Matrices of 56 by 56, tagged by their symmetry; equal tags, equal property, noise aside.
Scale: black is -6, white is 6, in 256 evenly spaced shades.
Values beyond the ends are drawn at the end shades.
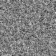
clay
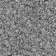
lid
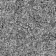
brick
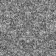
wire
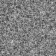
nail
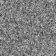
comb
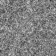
nail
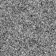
comb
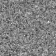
comb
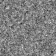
nail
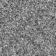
nail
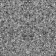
wire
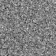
brick
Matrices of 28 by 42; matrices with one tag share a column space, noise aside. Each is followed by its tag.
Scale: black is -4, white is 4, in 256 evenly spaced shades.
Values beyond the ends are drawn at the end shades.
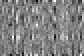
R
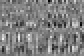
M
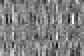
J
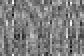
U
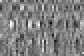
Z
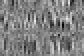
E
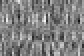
J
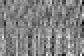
U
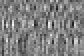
Z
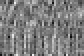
U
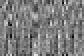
U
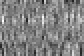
J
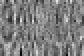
J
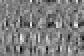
M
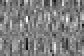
E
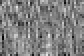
U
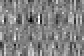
J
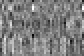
Z
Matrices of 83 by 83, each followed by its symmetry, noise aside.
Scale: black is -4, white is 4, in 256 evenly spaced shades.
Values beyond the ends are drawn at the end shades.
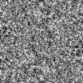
same after a half turn.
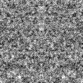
mirrored left to right.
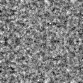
mirrored top to bottom.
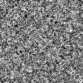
symmetric.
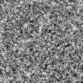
symmetric.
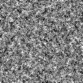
antisymmetric.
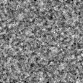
same after a half turn.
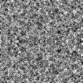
mirrored top to bottom.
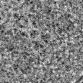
symmetric.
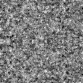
mirrored top to bottom.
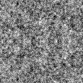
mirrored top to bottom.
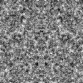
mirrored left to right.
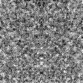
mirrored left to right.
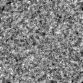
symmetric.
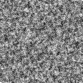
same after a half turn.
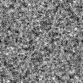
same after a half turn.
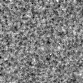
antisymmetric.
